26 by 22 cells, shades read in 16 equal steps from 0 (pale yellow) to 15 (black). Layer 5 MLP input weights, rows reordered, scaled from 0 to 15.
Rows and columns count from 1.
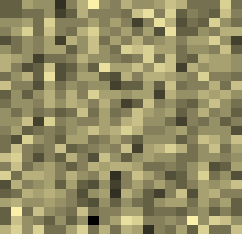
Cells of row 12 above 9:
1
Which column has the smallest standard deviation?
10
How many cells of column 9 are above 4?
19
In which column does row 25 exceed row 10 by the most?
9
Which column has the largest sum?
6
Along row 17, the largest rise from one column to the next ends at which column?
13
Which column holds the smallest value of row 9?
5
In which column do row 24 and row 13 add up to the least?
8
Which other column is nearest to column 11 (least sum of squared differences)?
18
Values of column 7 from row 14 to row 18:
6 6 5 9 4
